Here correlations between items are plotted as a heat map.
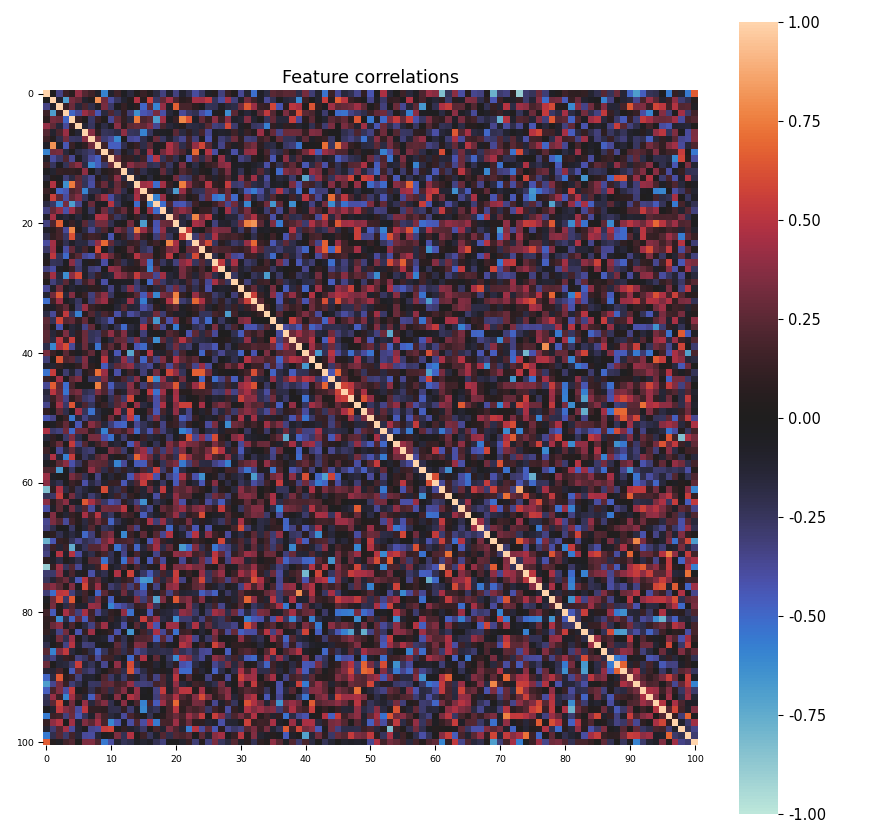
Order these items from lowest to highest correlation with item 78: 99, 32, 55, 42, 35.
55, 42, 99, 32, 35
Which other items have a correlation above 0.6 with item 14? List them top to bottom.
4, 21, 56
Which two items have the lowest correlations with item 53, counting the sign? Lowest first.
98, 37
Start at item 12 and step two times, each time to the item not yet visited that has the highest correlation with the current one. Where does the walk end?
48
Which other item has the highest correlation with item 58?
17
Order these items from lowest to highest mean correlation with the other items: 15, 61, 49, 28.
15, 28, 49, 61
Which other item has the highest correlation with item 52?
88
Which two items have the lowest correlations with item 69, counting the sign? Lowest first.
0, 100
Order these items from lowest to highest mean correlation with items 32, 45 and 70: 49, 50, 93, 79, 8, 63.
79, 63, 49, 93, 50, 8
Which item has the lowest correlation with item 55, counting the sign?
77
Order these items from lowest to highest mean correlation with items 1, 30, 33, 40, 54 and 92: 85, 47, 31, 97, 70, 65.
70, 47, 85, 65, 31, 97
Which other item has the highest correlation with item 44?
16
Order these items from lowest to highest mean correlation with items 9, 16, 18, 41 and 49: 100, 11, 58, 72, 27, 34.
72, 58, 100, 27, 34, 11
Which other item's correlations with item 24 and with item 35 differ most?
43
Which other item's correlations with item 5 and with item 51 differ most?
28
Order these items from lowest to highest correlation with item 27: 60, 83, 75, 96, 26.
60, 83, 75, 96, 26
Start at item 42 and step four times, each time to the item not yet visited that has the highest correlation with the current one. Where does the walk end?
71
